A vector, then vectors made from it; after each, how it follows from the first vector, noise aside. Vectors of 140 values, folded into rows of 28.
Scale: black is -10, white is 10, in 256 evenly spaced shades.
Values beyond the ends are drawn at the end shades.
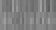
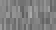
wrapped around, negated.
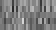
negated, scaled up.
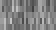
scaled up.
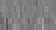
reversed, partly zeroed.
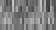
scaled up.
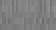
negated, shrunk.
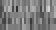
negated, scaled up.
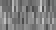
scaled up.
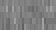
reversed, partly zeroed.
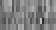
negated, scaled up.
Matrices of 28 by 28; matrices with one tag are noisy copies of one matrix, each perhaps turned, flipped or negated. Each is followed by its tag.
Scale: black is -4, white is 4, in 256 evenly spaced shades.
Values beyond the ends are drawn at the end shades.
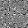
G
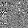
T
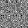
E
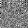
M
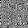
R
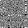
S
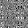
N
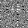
N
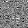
N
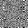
R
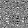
N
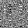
N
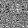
N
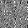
S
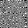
S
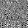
M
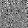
M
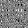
N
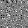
E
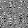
N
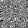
E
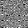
S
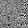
T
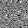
E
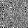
M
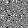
E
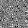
E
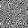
R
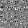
E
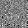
M
